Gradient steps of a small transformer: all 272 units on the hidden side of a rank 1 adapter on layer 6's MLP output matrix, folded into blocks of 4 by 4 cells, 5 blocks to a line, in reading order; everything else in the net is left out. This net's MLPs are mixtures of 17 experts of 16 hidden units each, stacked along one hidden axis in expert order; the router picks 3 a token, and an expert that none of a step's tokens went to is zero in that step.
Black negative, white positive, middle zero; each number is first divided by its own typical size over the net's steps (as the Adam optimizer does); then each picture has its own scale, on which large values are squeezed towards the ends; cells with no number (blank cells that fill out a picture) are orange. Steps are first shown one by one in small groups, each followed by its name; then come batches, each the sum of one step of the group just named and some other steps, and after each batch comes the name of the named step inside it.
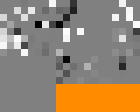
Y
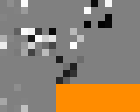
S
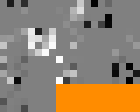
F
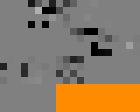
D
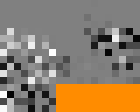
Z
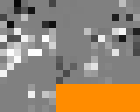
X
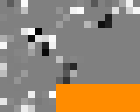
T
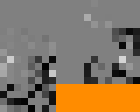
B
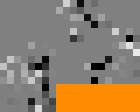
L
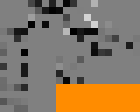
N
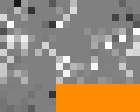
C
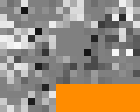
T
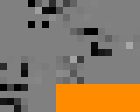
D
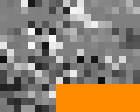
T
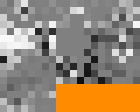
T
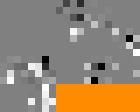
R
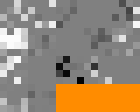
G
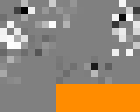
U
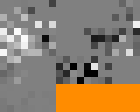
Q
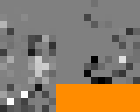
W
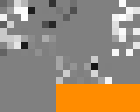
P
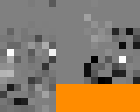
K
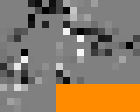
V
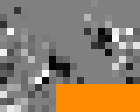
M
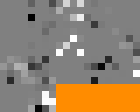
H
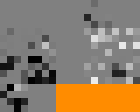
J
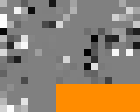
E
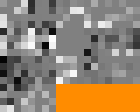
E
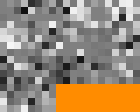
U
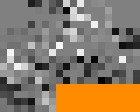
K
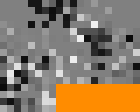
R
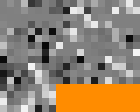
R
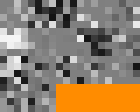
G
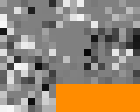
E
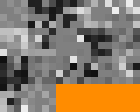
Q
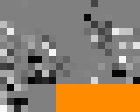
J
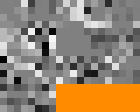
Q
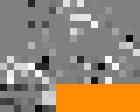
R
